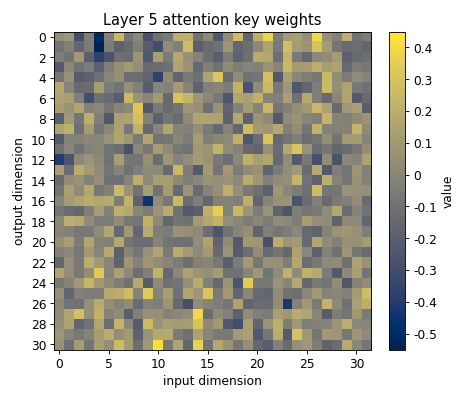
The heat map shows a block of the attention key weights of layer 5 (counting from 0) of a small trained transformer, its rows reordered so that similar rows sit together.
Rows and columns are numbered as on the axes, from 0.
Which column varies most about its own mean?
4
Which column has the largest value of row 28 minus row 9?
9
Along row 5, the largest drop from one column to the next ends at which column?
19
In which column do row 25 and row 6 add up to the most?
7
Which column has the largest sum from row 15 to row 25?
3
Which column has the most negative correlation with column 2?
27
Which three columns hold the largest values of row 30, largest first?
10, 14, 6
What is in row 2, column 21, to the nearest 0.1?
0.2
